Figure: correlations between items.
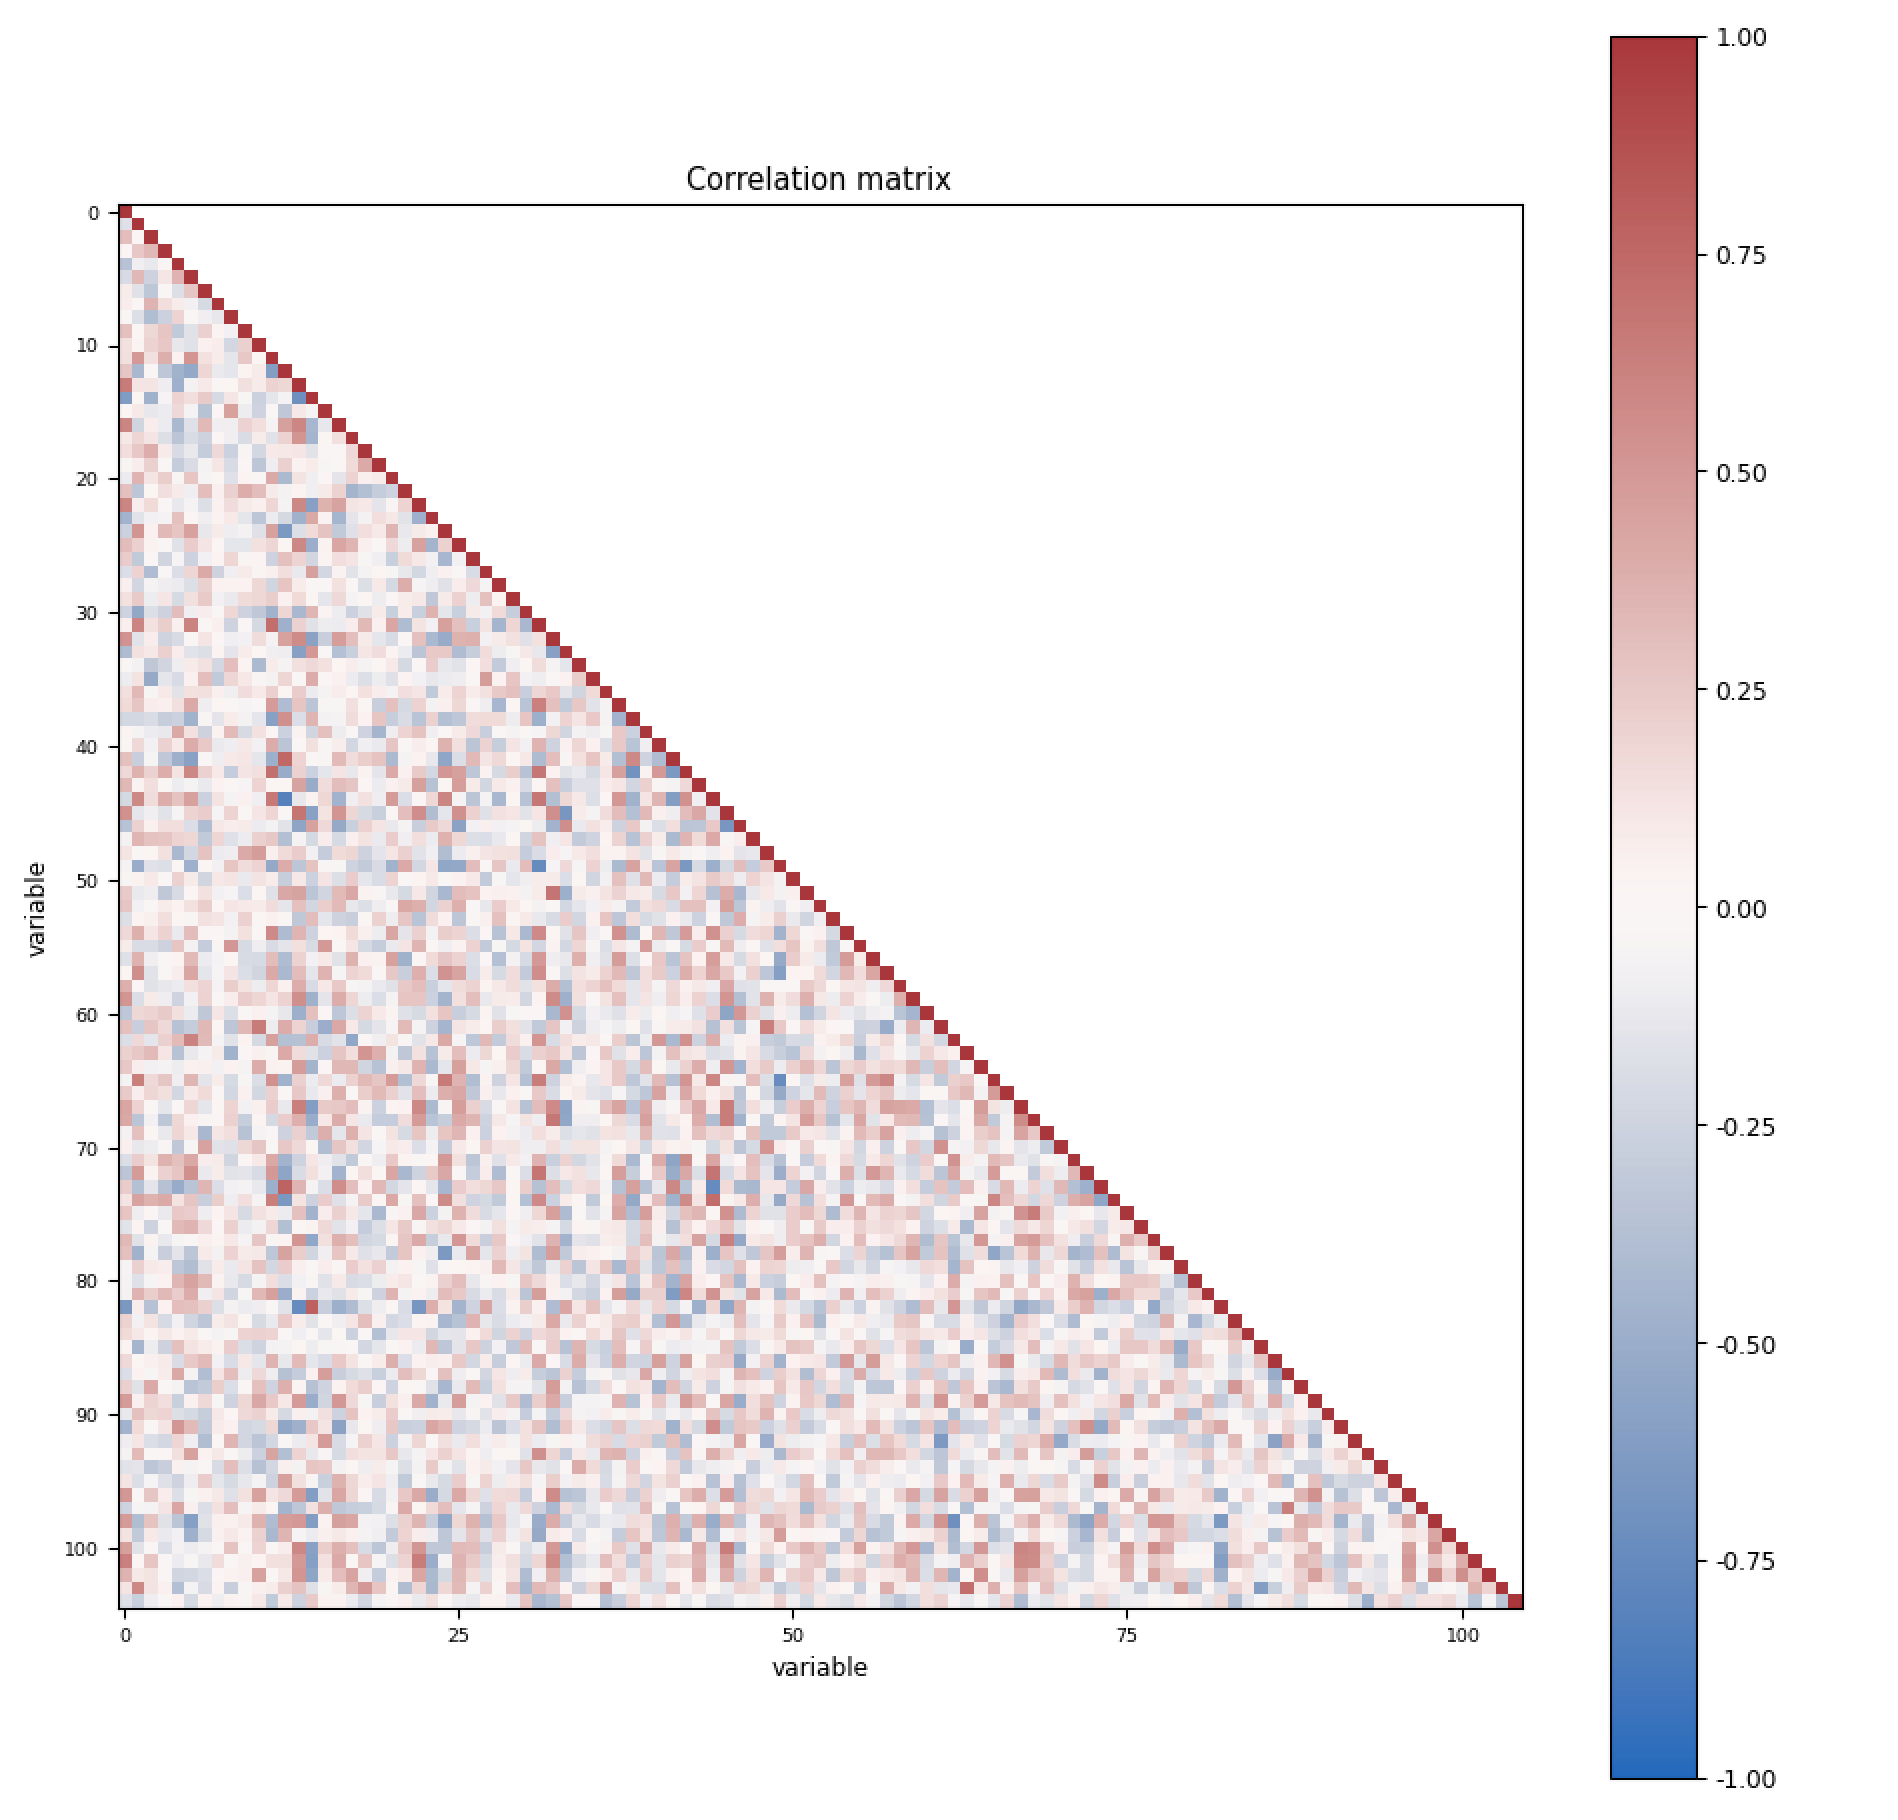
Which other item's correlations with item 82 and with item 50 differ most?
14
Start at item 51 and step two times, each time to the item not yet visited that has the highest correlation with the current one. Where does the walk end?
68
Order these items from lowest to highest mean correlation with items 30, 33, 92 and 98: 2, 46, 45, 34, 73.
45, 34, 2, 73, 46
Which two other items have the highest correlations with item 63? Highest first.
103, 18
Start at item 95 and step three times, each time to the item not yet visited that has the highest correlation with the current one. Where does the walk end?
41
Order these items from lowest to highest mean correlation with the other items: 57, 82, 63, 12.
82, 12, 63, 57
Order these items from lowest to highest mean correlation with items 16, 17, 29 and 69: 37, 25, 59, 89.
37, 59, 89, 25
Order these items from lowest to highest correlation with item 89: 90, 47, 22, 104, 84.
90, 104, 47, 84, 22
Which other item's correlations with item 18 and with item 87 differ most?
97
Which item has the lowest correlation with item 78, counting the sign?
24
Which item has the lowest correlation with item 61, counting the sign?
92
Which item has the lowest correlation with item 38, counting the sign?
42
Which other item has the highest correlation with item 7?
2
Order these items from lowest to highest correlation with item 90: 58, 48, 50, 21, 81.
58, 21, 81, 50, 48
